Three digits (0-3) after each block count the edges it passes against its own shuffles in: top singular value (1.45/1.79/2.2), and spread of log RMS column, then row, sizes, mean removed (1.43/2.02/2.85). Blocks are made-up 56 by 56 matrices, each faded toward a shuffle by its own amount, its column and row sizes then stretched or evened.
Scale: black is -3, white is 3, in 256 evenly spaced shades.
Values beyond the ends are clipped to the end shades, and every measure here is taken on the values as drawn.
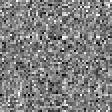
2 0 1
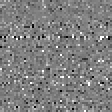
1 0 2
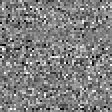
1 0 2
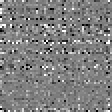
1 2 3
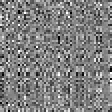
3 3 1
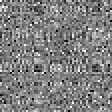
3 0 1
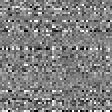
3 1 3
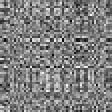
3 1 2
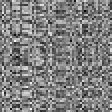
3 2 0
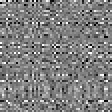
3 1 3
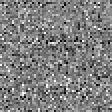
1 0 1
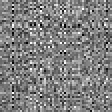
3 2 1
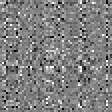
3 2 1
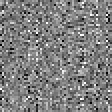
2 2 0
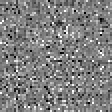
2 1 0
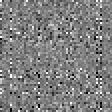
2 2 2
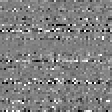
1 0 3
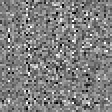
1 2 1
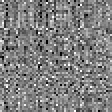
2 2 0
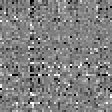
2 2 2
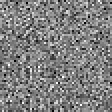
1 0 0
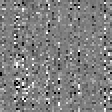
0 3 1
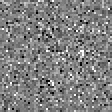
0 1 0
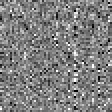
2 2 0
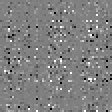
0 2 2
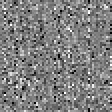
0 2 0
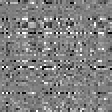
3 1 3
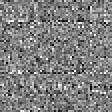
2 1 2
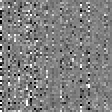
1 3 0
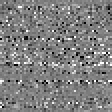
0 0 3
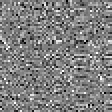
3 0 1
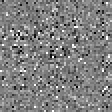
1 1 1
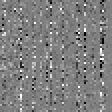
2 3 0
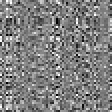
3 3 0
